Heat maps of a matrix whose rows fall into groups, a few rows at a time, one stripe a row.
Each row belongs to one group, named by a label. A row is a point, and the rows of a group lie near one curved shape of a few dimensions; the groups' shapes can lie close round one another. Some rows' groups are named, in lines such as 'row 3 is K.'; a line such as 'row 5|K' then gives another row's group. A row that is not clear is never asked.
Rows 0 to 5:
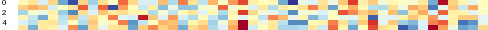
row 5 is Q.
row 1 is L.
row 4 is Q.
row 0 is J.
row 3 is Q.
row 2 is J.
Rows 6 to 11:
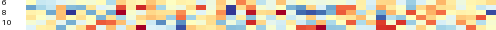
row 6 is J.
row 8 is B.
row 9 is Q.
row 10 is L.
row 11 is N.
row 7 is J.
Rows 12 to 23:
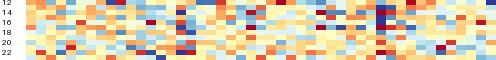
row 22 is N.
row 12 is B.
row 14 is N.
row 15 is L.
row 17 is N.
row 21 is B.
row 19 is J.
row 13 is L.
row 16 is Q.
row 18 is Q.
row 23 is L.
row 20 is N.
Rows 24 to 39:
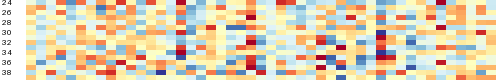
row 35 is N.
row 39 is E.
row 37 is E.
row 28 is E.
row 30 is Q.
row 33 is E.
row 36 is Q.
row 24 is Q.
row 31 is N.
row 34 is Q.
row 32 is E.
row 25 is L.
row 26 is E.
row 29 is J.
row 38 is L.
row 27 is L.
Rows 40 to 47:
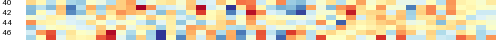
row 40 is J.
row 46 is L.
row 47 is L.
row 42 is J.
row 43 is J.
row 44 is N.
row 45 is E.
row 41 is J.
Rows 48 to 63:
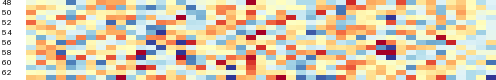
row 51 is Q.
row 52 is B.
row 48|L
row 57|L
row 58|N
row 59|Q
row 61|J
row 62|J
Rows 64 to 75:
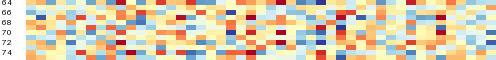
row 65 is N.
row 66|J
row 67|Q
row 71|E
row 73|L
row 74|E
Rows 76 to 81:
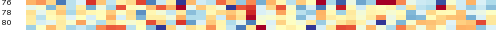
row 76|N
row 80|Q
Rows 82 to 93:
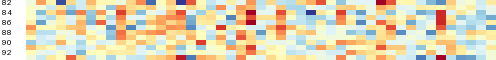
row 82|N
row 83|J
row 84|Q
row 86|Q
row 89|J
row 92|J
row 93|B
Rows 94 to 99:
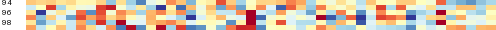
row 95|L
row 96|Q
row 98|Q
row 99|E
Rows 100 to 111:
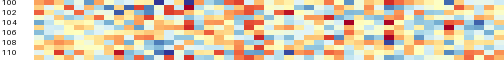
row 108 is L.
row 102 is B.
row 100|N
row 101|E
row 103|N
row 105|B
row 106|E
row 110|L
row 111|E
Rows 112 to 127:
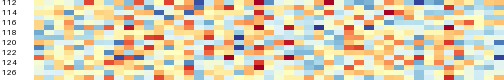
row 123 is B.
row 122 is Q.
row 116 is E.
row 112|E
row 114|N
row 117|Q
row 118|E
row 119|J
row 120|B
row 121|J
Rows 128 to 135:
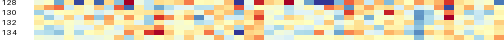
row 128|B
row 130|E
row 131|Q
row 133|J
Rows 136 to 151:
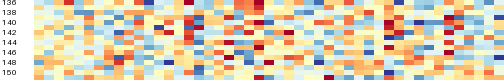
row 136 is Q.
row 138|J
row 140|E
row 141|N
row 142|B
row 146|J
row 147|B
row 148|L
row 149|L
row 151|E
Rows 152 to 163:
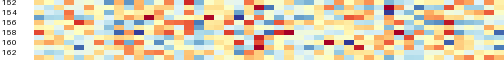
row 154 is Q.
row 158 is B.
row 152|E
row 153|E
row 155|J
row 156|B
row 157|Q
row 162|J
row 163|E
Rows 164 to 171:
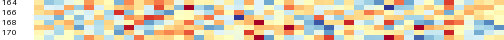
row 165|Q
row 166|L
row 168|Q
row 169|B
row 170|B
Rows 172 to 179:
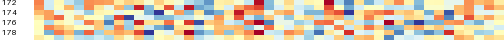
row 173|E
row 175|L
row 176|E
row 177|L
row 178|Q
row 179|E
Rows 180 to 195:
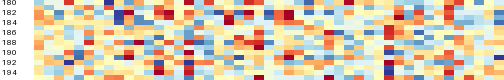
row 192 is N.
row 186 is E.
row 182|B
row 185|N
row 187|N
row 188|E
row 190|Q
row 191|B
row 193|Q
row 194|Q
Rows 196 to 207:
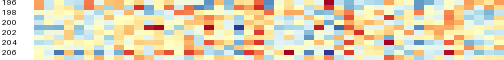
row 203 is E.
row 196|E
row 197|E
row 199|E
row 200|E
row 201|J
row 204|E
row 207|N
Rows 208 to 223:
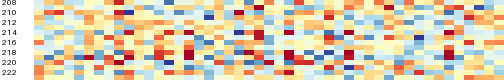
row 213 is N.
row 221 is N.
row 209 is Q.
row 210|L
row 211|E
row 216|E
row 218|B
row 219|Q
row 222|B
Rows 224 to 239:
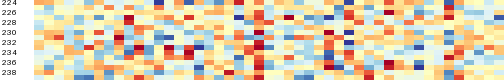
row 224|N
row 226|E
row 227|B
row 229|N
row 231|L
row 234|E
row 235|B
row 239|J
